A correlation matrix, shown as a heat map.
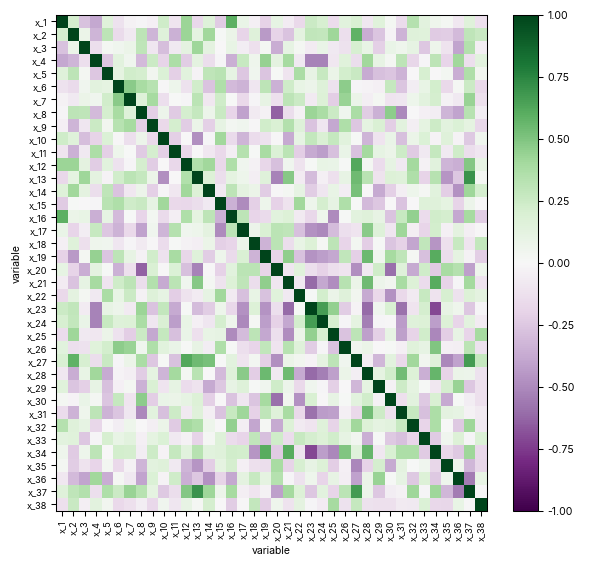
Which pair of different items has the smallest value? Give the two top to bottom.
x_23, x_34
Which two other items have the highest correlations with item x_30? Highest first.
x_8, x_19
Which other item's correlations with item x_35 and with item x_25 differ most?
x_27
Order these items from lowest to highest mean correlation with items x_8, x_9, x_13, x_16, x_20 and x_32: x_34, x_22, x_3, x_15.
x_15, x_22, x_3, x_34
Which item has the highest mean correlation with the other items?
x_37
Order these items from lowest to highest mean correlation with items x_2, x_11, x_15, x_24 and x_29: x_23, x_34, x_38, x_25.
x_34, x_38, x_25, x_23
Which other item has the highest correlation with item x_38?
x_25
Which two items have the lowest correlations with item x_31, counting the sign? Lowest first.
x_23, x_8
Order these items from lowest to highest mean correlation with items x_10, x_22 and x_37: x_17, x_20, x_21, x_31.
x_17, x_31, x_20, x_21
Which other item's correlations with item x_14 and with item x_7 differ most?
x_6
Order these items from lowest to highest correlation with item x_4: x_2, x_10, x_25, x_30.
x_2, x_10, x_25, x_30
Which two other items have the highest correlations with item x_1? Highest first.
x_16, x_12
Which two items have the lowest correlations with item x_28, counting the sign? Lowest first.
x_23, x_24
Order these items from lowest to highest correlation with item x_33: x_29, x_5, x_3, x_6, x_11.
x_3, x_11, x_29, x_6, x_5
